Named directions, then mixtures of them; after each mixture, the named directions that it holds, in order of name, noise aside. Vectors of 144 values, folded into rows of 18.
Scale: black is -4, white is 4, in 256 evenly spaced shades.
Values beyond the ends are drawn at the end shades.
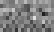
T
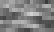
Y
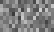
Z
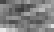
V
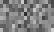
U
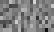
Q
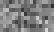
Q, U, Y.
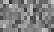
Q, U.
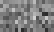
Q, T, Y.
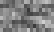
T, Y, Z.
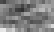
V.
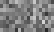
Q, T, U.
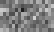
T, V, Z.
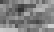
V.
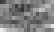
V.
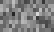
Y, Z.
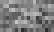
Q, T, Y.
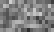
Q, U, Y.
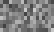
Q, U.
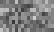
T, V, Z.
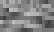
Y.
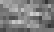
V, Y.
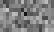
Q, U, Y.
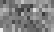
T, U, V.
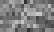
U, Y, Z.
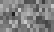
Y, Z.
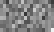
U.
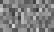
Z.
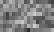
U, Y.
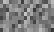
U.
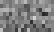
T.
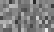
Q.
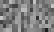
Q.
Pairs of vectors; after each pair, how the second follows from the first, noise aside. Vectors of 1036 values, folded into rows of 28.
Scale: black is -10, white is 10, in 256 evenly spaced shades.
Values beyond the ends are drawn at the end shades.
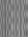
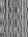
reversed, negated, scaled up.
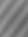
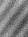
scaled up.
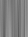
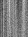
reversed, negated, scaled up.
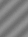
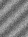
scaled up.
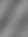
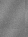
wrapped around, negated, shrunk.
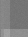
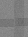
wrapped around, negated, shrunk.
